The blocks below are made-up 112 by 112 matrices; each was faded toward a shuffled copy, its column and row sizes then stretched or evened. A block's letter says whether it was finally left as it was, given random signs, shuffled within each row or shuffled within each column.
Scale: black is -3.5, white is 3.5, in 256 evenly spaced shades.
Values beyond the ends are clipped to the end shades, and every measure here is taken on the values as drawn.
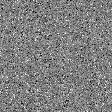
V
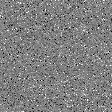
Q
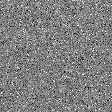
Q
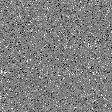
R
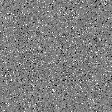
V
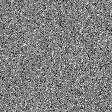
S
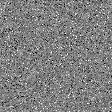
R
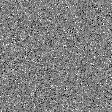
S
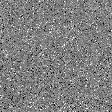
V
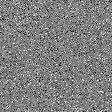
R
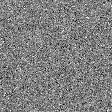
R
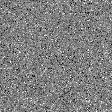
Q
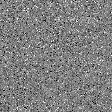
V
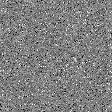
R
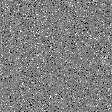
V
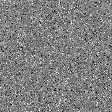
S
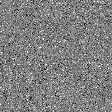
V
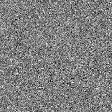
V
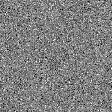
V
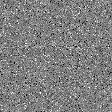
Q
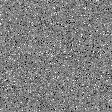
R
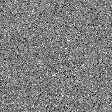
Q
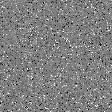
V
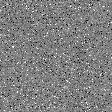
R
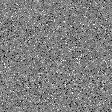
R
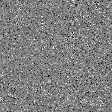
Q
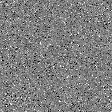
Q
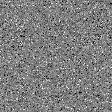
Q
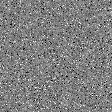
R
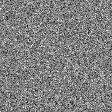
Q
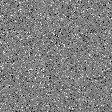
R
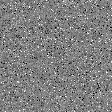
Q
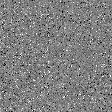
Q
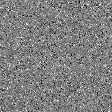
R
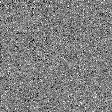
V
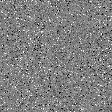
Q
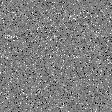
R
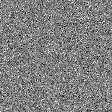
S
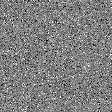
V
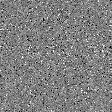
V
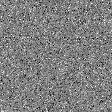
R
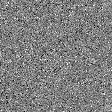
R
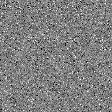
V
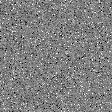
Q
